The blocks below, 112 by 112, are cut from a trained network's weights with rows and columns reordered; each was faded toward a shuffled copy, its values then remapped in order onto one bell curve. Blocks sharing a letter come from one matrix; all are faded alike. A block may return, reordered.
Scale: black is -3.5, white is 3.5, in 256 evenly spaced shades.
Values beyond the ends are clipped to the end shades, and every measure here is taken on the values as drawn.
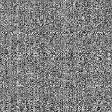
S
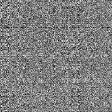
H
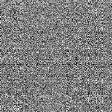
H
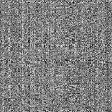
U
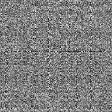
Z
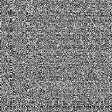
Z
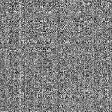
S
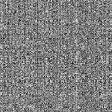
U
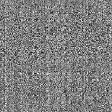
S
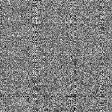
H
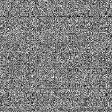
H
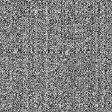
S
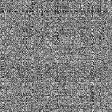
Z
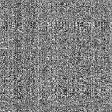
U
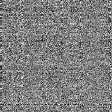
Z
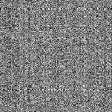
S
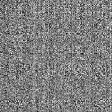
S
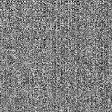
S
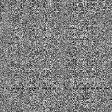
H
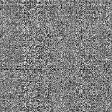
H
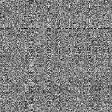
Z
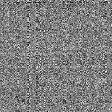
H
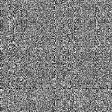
H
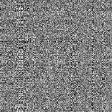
H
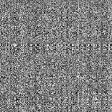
S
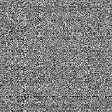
Z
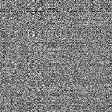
Z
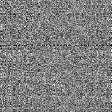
Z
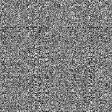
H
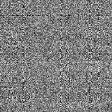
H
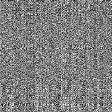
U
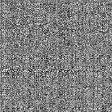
S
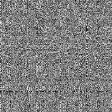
H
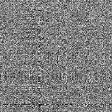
Z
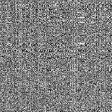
S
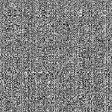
U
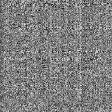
S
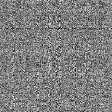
H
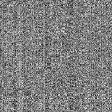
S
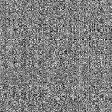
S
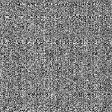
U
